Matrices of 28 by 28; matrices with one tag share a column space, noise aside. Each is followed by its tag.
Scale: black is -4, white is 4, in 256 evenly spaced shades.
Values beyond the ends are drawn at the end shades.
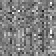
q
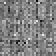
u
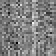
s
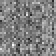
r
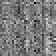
u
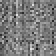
s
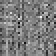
s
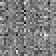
q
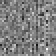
r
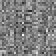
q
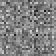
q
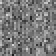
r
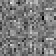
r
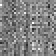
s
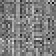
u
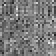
u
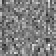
r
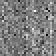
q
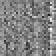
s
